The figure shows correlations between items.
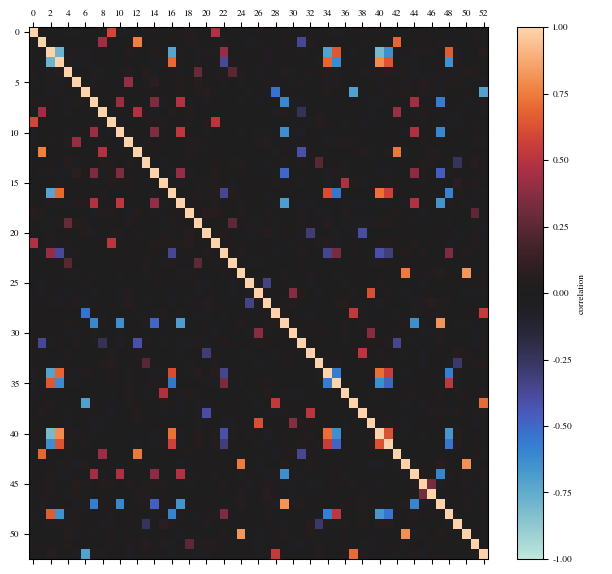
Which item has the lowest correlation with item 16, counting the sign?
2
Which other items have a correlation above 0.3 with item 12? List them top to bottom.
1, 8, 42
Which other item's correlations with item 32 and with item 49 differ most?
38
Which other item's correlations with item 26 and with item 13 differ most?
39
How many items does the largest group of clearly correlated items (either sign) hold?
9
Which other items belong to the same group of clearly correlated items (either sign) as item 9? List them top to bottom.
0, 21
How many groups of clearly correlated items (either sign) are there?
15
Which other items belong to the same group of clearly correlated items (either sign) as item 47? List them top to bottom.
7, 10, 14, 17, 29, 44
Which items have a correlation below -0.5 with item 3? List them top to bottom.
2, 35, 48
